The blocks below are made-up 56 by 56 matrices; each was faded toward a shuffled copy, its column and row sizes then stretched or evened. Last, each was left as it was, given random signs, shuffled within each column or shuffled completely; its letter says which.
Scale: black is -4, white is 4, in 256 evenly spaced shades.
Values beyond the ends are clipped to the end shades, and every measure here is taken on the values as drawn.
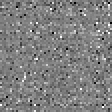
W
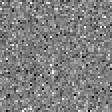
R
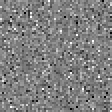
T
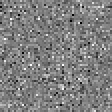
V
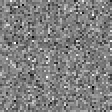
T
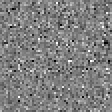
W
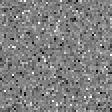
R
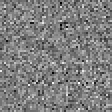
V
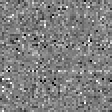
V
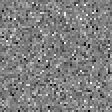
R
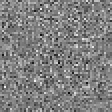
W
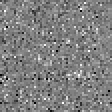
V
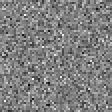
T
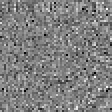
W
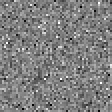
R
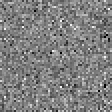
V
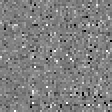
W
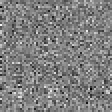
W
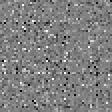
V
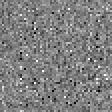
V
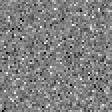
R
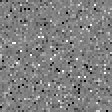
R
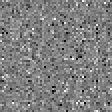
W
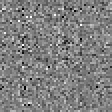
W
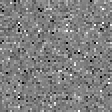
W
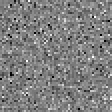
T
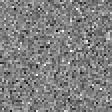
R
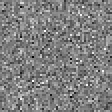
T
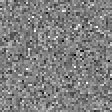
R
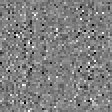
W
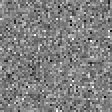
T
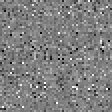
W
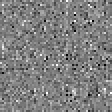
W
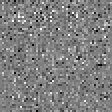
W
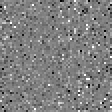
T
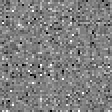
W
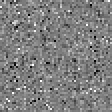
V
